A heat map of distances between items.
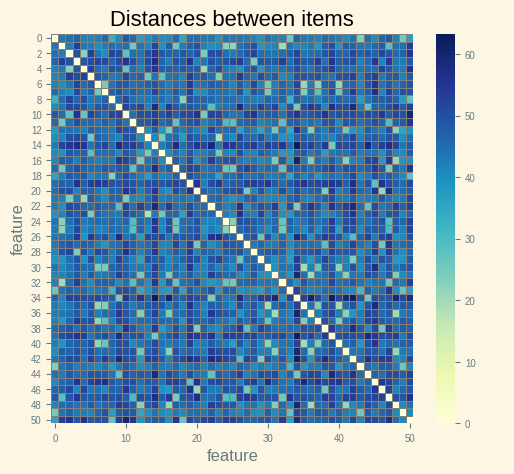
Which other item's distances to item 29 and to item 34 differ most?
42
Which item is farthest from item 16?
34
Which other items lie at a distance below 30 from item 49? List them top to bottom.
0, 33, 43
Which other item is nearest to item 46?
20
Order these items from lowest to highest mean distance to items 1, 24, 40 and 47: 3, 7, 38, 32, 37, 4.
32, 37, 7, 4, 38, 3
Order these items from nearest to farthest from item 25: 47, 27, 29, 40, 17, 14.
17, 47, 40, 29, 27, 14
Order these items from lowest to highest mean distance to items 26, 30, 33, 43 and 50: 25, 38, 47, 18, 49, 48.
49, 18, 48, 25, 38, 47
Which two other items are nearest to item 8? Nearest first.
18, 50
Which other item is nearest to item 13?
23
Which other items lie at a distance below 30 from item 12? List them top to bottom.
16, 31, 36, 41, 48
